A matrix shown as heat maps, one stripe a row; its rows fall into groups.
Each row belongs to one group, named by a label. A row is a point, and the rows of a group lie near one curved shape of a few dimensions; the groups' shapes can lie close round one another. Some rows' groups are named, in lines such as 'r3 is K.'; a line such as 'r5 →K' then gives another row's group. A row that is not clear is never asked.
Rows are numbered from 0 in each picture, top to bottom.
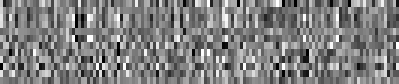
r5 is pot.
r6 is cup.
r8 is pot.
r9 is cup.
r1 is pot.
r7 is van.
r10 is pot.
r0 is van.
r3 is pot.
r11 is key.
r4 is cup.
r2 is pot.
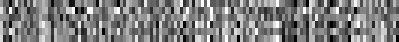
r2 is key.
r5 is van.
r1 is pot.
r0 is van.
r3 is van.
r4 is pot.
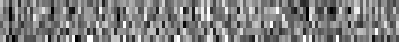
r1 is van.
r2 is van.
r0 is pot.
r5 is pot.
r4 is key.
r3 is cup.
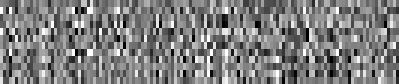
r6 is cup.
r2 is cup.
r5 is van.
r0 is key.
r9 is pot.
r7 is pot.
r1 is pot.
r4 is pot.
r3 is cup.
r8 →van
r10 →van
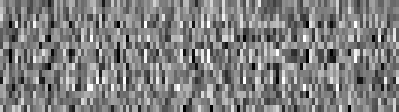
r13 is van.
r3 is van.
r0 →pot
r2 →pot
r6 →cup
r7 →van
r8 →van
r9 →pot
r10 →cup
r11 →cup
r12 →pot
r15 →cup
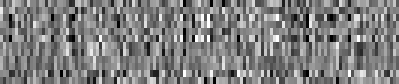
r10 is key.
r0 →cup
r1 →pot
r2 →van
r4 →cup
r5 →van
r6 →cup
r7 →cup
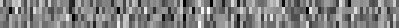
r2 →cup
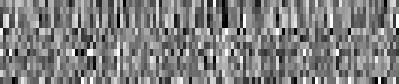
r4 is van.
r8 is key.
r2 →cup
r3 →cup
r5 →pot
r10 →pot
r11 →key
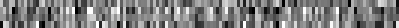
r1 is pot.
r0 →van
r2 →pot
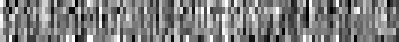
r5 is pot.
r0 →pot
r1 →van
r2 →pot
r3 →pot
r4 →van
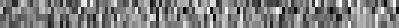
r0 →key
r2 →key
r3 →key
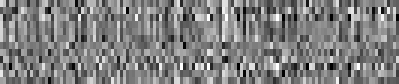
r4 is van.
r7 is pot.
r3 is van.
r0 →pot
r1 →key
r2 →van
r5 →pot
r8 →cup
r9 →van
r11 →pot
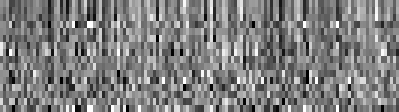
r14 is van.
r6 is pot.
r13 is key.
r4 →key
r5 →key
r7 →pot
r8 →key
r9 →van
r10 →van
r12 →cup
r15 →pot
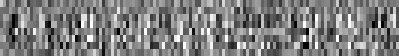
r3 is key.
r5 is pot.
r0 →pot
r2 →key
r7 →pot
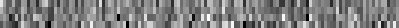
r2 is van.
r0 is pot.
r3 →key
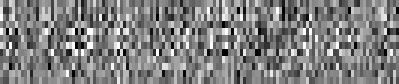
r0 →pot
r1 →van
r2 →pot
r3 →cup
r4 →pot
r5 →key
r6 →pot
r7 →cup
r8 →key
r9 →pot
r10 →cup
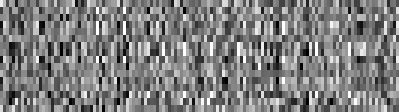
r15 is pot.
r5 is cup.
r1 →cup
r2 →key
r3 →cup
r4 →cup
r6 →key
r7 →key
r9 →pot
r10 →pot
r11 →cup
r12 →cup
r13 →key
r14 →van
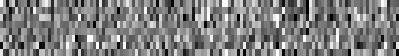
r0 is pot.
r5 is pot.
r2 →van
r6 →cup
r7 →van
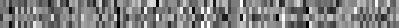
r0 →key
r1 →van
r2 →cup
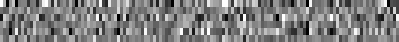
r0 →pot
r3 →van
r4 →van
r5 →van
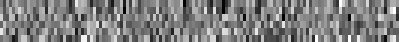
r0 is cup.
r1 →cup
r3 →cup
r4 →pot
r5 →key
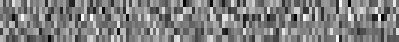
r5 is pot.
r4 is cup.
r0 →cup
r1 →key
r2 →key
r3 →van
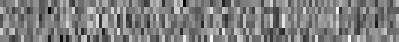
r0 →cup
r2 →cup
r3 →cup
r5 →key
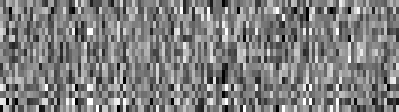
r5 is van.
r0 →cup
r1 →van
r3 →pot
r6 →key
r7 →key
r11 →cup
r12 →pot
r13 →cup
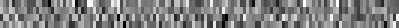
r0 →pot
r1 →pot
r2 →cup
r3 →cup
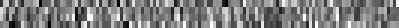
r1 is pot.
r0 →cup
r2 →pot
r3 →key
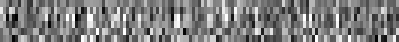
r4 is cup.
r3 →pot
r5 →key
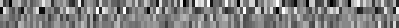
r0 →van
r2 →key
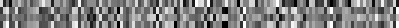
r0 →van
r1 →cup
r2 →key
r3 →cup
